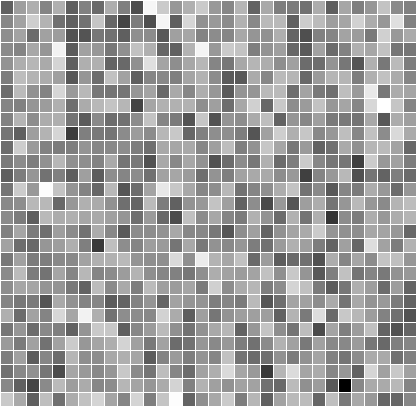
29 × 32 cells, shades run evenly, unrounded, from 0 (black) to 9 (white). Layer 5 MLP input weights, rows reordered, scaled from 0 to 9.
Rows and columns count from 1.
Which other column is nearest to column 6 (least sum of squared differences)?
1
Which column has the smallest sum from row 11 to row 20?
26
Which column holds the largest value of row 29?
14
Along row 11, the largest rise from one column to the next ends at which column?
2
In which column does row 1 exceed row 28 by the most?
27
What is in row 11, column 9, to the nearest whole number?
5
